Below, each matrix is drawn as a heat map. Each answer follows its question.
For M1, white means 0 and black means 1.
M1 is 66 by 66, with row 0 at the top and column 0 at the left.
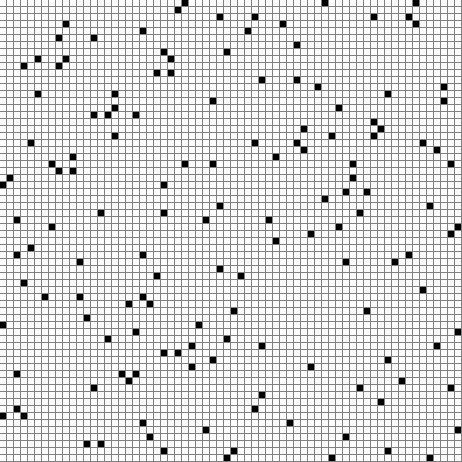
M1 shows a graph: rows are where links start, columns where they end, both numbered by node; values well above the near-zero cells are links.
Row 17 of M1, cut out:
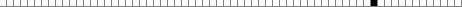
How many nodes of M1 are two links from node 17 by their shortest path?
2
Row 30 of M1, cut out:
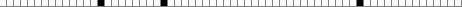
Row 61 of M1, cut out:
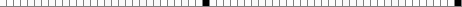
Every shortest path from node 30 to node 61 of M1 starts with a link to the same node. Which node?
node 23
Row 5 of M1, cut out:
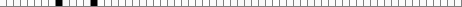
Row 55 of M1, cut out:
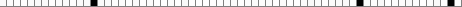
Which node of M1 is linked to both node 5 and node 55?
node 13
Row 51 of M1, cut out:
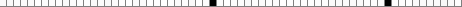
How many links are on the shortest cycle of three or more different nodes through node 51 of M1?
5
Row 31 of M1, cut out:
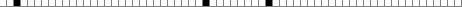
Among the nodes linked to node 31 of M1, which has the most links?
node 2
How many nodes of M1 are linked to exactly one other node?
12
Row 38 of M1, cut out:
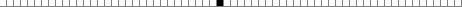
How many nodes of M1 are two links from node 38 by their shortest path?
2
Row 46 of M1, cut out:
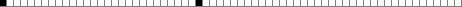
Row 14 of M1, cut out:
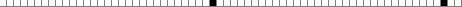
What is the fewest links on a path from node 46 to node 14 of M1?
5
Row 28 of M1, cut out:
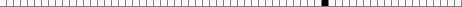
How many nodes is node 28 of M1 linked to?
1
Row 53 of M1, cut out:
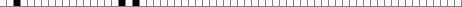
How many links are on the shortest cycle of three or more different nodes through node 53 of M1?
8
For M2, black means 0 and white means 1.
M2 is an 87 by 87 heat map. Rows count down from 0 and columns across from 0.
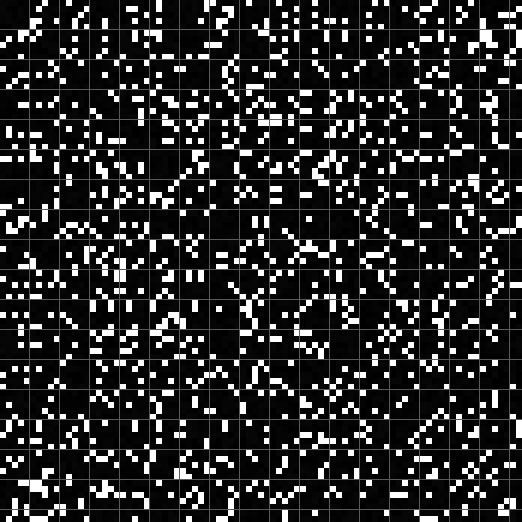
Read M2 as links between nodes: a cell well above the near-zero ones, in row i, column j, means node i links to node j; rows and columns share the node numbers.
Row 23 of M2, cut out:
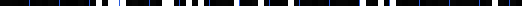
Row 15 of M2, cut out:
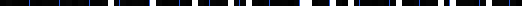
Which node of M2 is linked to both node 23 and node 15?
node 18
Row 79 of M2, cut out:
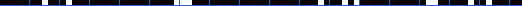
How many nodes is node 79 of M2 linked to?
12
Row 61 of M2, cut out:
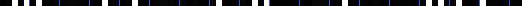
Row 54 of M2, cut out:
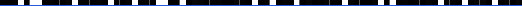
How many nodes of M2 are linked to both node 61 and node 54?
5
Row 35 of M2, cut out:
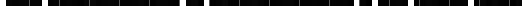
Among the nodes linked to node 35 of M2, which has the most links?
node 78
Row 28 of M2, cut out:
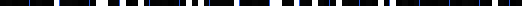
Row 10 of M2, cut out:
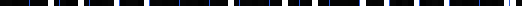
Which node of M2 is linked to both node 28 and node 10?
node 52
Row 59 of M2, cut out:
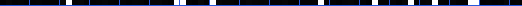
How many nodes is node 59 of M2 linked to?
10
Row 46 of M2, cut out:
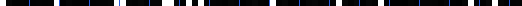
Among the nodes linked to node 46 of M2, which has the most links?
node 82
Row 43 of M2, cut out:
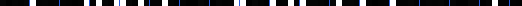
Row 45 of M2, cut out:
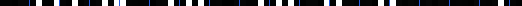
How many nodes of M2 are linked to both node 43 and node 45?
5
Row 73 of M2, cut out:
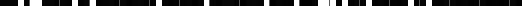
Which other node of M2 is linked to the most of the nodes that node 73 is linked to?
node 26
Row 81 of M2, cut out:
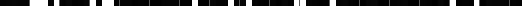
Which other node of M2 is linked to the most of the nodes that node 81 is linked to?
node 25
